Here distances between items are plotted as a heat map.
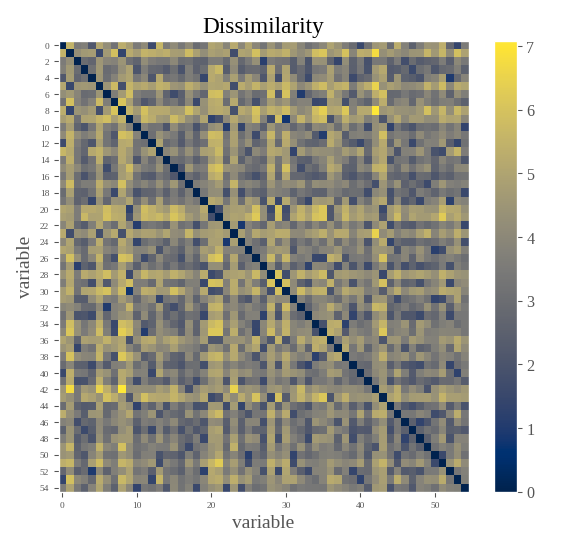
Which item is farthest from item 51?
21
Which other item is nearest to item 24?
22
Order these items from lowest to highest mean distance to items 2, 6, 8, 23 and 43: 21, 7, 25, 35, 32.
32, 25, 21, 7, 35
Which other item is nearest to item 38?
34
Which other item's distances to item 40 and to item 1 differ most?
53
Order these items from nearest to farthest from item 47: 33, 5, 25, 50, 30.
33, 50, 25, 5, 30
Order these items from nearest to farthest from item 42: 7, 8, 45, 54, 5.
7, 54, 45, 5, 8
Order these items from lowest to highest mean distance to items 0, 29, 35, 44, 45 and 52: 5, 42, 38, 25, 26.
26, 38, 25, 42, 5
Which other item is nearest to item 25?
50
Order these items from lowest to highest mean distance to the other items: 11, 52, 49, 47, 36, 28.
47, 52, 49, 11, 36, 28
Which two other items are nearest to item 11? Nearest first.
35, 26
